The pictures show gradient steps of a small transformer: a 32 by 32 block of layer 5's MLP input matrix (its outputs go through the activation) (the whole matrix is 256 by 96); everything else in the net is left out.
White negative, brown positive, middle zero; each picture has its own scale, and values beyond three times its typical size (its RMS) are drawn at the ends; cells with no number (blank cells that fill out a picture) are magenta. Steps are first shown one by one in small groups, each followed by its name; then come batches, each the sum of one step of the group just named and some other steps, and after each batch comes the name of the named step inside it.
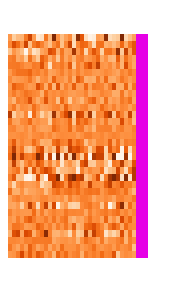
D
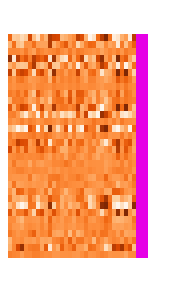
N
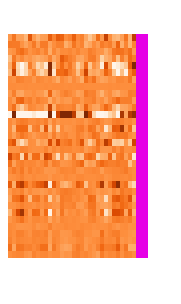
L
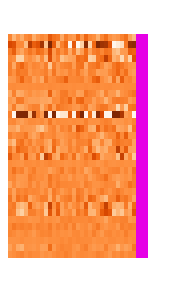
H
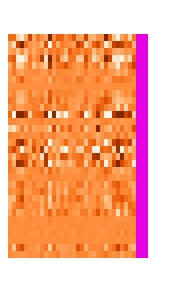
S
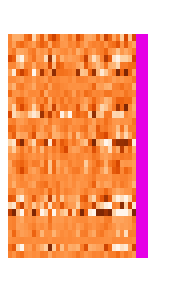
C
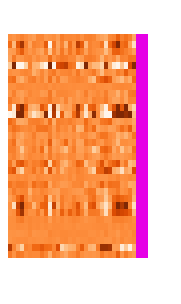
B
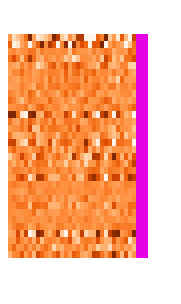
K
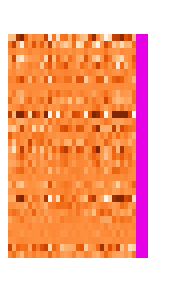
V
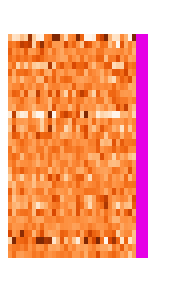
N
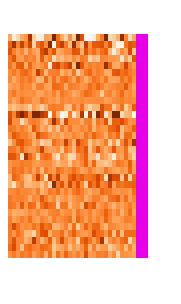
H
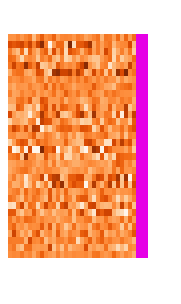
C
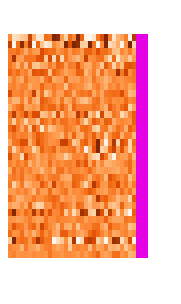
C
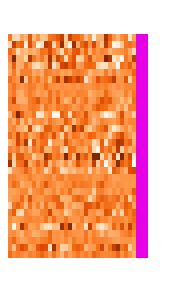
S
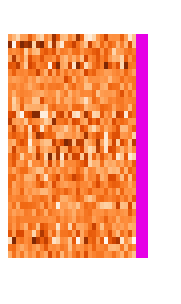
D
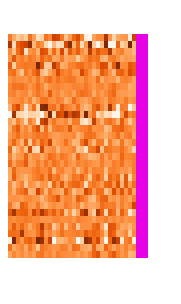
L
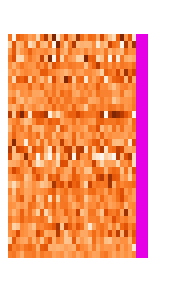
V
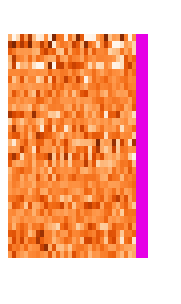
V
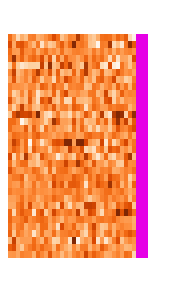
B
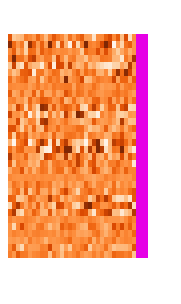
C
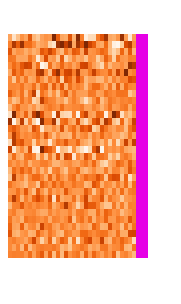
C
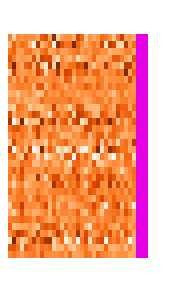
B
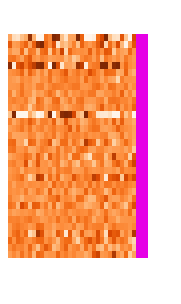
K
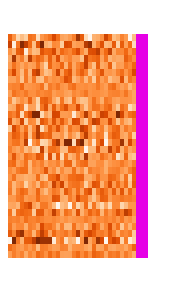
D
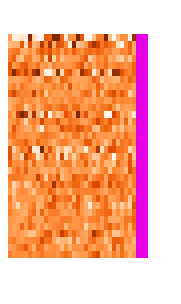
H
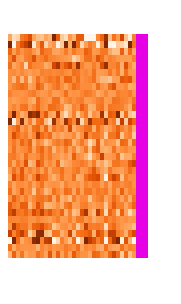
K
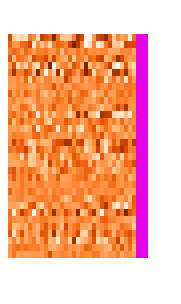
N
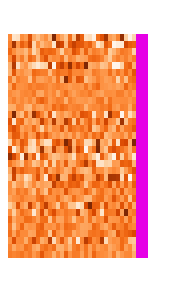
D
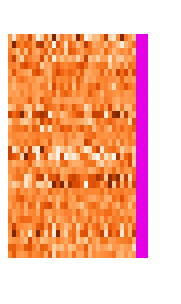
V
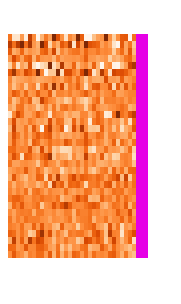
B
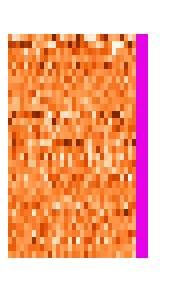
D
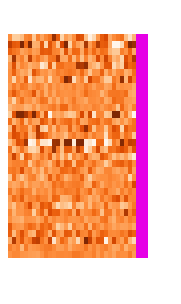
H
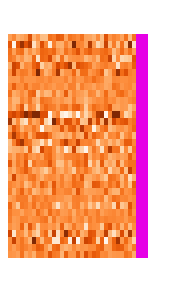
S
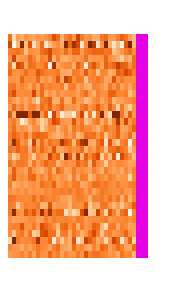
H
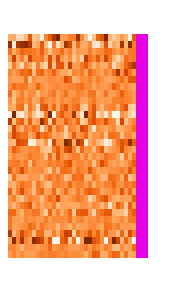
C
